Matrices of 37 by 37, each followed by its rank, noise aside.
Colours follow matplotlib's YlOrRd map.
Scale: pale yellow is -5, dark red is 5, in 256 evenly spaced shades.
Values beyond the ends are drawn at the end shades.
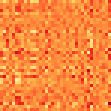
four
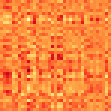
three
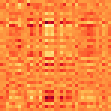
two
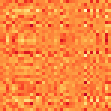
three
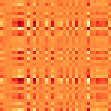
one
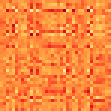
two
